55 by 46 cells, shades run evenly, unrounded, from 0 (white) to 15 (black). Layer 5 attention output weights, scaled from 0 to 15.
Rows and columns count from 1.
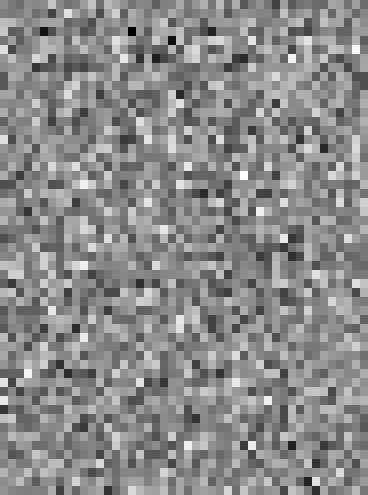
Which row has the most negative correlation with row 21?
47
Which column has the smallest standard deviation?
46
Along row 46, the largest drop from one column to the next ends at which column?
37
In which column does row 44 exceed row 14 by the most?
18
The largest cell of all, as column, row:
17, 4
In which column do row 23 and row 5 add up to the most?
22
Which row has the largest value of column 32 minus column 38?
51
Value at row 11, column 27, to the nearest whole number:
9
